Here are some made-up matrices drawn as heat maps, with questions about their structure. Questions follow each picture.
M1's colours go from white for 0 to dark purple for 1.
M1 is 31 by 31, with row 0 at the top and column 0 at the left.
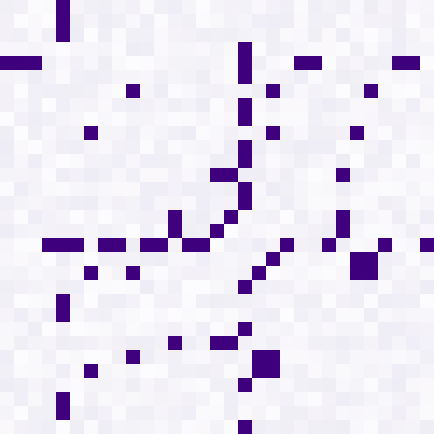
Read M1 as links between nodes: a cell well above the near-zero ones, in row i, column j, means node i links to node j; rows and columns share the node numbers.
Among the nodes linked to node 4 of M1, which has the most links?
node 17
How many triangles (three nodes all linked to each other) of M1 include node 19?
5
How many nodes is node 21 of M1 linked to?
1
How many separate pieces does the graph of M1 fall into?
3
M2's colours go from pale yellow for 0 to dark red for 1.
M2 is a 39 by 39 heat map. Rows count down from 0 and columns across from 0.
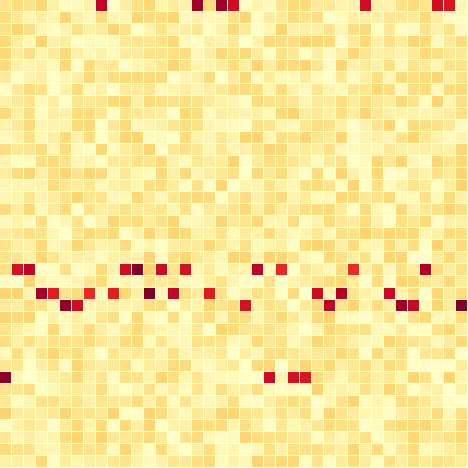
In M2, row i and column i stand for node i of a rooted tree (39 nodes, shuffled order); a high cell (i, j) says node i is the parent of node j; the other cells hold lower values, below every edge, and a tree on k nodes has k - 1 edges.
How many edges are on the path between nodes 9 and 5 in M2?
4
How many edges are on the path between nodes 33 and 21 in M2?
4
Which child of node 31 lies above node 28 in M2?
24
